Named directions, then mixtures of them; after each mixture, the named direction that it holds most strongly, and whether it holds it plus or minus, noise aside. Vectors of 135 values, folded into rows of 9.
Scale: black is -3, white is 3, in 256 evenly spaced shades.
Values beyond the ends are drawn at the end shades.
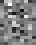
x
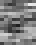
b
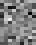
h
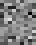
h, plus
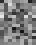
x, plus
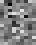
x, minus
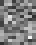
h, plus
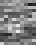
b, minus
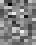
x, minus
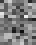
x, plus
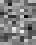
x, minus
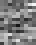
b, plus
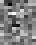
x, minus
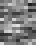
b, minus
